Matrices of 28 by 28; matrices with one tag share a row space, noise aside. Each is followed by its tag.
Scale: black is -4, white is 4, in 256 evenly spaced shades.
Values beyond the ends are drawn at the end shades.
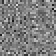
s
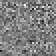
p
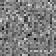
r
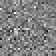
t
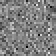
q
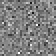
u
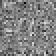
p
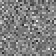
s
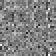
q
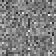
r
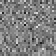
s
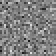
t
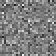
r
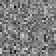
t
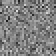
s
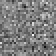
p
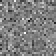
t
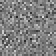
s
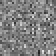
p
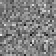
p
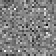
p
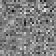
p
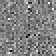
u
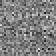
p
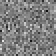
s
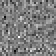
s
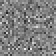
s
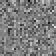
u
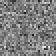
p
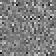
q
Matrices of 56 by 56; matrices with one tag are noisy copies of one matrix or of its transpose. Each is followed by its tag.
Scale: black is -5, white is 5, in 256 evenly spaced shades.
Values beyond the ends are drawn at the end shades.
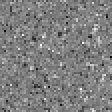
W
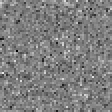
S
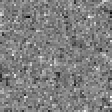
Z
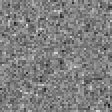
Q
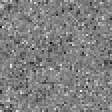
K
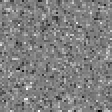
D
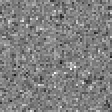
Q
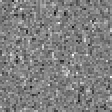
Q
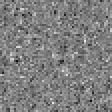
Q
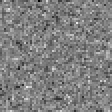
D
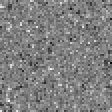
K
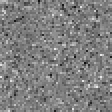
S
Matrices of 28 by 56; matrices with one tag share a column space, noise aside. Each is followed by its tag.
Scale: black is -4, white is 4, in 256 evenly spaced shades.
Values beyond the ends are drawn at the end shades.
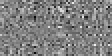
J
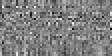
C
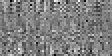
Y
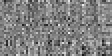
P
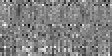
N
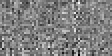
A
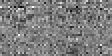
J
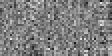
A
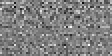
J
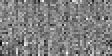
P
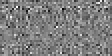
J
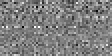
J
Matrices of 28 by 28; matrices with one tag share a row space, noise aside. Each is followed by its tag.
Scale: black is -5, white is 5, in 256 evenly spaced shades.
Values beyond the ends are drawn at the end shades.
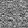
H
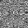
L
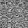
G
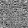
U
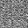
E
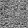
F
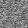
U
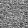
L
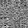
F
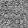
F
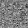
H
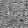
L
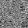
H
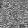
L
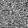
E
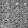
F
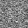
G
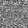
U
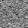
G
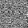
E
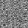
U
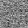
L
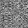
E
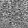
E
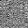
L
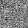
F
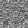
L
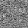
U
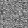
U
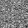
E
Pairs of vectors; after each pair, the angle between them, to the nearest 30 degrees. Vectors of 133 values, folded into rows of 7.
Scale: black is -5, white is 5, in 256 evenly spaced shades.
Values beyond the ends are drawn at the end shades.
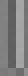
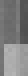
90 degrees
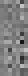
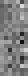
30 degrees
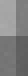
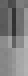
150 degrees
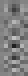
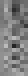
30 degrees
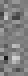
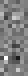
150 degrees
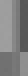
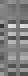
90 degrees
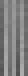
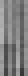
150 degrees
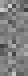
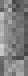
120 degrees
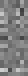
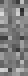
30 degrees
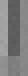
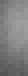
120 degrees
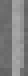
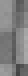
120 degrees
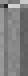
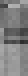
60 degrees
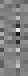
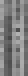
120 degrees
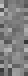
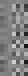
90 degrees
